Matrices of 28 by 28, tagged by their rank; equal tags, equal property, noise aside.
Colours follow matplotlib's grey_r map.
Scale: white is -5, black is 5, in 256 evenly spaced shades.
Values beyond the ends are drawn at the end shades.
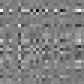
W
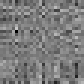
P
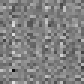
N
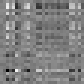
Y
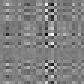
Y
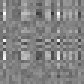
Y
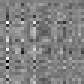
P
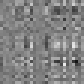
W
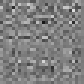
N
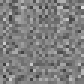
N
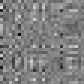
N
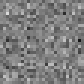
N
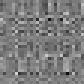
P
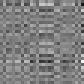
Y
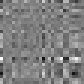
Y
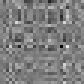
P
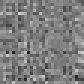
N
